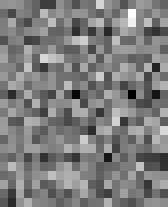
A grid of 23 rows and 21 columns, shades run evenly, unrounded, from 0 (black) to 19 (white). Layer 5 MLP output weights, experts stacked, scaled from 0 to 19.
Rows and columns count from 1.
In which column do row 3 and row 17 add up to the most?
17
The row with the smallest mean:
18
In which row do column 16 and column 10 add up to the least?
11
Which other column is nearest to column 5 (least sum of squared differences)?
1
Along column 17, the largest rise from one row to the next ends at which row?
2
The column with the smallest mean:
19
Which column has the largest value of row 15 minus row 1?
21
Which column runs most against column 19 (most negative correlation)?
3
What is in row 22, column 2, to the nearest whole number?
4
